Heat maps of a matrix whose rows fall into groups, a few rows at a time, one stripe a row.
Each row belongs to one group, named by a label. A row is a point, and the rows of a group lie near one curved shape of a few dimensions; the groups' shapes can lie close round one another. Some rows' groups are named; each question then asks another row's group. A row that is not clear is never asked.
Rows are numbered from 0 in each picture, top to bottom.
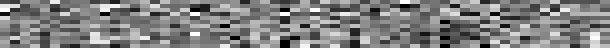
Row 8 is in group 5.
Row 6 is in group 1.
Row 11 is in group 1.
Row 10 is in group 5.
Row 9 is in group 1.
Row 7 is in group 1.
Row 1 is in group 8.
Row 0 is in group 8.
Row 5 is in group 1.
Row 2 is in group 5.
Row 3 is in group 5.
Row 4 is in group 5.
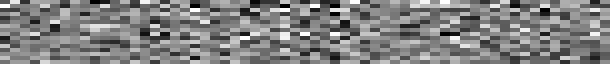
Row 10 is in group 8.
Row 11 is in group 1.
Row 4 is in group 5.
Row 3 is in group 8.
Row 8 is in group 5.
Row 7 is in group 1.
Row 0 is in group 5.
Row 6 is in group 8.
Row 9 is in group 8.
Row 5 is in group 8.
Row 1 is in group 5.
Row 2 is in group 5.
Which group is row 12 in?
5
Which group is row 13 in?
1
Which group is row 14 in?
5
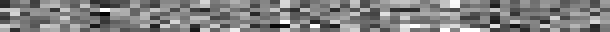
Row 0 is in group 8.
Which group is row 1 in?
8
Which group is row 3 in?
5
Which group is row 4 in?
5
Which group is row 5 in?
5
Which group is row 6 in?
5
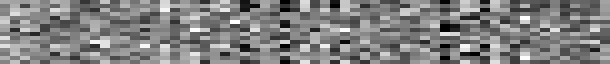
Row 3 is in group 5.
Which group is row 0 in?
8
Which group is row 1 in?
8
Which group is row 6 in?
1
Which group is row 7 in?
5
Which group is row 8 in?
5
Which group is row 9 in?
5
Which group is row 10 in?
8
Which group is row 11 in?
8
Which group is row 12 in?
8
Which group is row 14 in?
1
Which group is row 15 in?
8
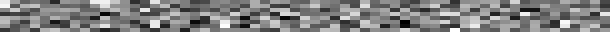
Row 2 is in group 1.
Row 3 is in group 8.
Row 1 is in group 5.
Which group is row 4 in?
8
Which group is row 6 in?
5
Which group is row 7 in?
8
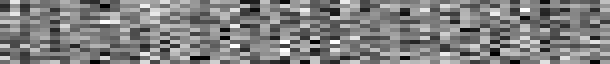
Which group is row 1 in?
5
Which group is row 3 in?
8
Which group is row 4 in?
1
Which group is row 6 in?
8
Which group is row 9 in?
1
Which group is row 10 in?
5
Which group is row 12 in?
5
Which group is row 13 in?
5
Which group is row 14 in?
5
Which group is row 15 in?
5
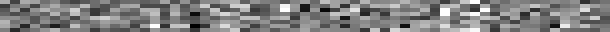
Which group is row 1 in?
8
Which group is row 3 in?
1
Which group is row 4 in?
8
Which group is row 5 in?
5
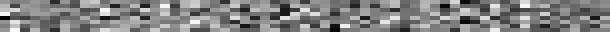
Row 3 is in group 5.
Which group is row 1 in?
1
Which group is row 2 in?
8
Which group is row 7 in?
8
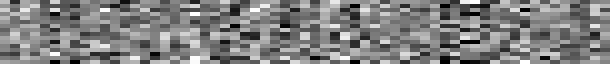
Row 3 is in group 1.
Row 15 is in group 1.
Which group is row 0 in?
1
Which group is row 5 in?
5
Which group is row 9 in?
8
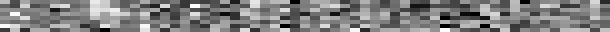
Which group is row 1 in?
5
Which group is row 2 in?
8
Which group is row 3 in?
1
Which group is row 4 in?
1
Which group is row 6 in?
8
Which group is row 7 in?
5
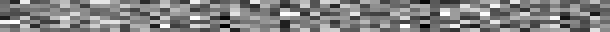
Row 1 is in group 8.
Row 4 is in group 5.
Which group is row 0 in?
5
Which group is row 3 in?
1
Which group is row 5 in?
8
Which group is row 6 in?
5
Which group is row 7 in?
1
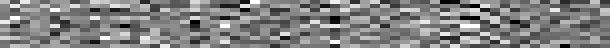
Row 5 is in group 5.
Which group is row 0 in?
5
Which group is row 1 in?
1
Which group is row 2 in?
8
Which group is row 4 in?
1
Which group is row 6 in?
1
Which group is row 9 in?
8
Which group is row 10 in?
1
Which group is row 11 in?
5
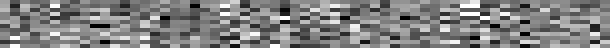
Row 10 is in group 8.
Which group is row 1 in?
1
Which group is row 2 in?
5
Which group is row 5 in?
1
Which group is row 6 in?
5
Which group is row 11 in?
1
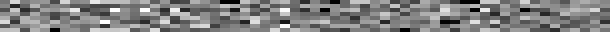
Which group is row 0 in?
1
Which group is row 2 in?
1
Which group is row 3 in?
5
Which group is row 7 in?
8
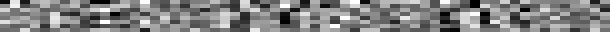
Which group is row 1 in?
1
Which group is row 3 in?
1
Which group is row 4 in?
8
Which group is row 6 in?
1
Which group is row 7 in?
5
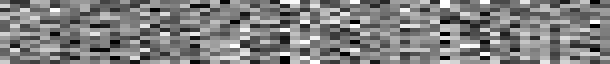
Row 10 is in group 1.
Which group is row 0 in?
1
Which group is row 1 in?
5
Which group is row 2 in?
8
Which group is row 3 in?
8
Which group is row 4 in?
5
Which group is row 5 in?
1
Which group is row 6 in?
5
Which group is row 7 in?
8
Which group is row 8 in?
1
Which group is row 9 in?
5
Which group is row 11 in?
1
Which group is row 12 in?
5
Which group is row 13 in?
8
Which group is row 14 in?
1
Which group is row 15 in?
5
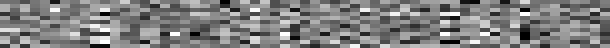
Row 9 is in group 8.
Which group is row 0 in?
1
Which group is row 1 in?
5
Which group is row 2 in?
8
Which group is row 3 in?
8
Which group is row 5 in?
1
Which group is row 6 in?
8
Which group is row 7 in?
8
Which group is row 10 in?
5
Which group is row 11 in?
5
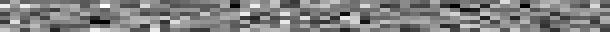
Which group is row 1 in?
8
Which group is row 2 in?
1
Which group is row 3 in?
8
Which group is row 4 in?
8
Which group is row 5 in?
5
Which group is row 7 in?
8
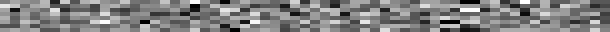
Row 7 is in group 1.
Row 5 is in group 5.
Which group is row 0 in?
1
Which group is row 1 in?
5
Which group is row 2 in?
1
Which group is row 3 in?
8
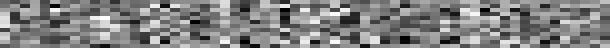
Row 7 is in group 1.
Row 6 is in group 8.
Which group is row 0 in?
1
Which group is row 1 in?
5
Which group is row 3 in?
1
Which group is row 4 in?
5
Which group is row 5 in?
5
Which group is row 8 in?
5
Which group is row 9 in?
5
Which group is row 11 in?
8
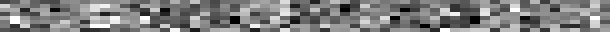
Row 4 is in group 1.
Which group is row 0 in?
5
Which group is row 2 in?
8
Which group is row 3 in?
8
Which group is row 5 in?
1
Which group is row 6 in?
5
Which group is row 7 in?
1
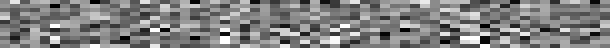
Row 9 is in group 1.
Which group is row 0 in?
5
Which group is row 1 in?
1
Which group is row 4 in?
5
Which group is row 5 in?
5
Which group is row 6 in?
8
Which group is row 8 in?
1
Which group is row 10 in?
1
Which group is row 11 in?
8
